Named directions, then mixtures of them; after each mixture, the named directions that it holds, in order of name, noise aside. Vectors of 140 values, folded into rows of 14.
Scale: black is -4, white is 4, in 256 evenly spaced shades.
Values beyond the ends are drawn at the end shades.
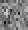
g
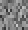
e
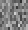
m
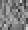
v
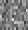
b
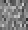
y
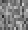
b, g, y.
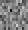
e, g, v.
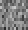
b, e, y.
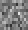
g, m.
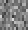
b.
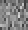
v, y.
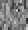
v.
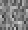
b, y.
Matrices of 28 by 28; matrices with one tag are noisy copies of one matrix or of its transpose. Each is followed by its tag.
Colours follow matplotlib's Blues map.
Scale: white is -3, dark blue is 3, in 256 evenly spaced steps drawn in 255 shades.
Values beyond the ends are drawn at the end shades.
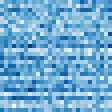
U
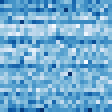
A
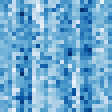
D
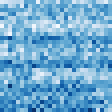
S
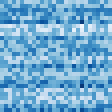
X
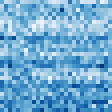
S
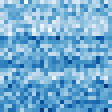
S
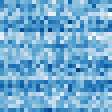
D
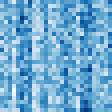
D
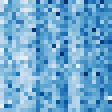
S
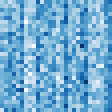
X
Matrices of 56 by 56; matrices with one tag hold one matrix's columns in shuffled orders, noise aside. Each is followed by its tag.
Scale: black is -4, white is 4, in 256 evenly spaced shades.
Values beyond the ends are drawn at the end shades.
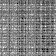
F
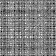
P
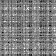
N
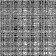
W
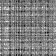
N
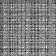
F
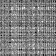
N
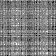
W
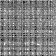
W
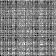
W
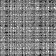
N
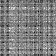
N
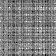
N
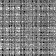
N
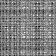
P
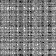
N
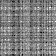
N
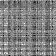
W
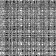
W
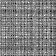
P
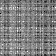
N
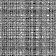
P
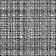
P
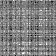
W
